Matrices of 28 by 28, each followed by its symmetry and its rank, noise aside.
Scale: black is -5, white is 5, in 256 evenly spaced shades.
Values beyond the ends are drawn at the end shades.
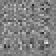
no symmetry, rank four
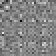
symmetric, rank four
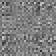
no symmetry, rank six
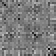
symmetric, rank four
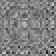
symmetric, rank four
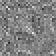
symmetric, rank six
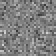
no symmetry, rank six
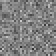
no symmetry, rank six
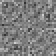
symmetric, rank eight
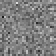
antisymmetric, rank eight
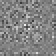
symmetric, rank six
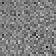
symmetric, rank six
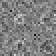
symmetric, rank six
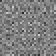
symmetric, rank four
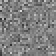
no symmetry, rank eight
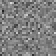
antisymmetric, rank six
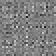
antisymmetric, rank four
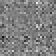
antisymmetric, rank six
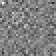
symmetric, rank six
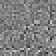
antisymmetric, rank six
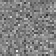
no symmetry, rank eight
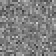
no symmetry, rank eight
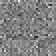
no symmetry, rank eight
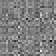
antisymmetric, rank four
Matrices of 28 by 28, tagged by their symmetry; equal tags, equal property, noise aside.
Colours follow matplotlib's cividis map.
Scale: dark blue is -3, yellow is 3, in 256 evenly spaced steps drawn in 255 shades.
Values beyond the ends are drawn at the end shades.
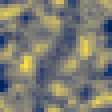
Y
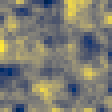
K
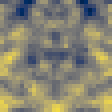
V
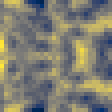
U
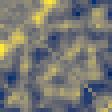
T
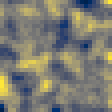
K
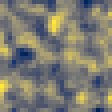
K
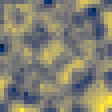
T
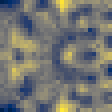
U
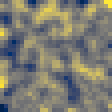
K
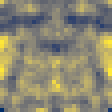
V
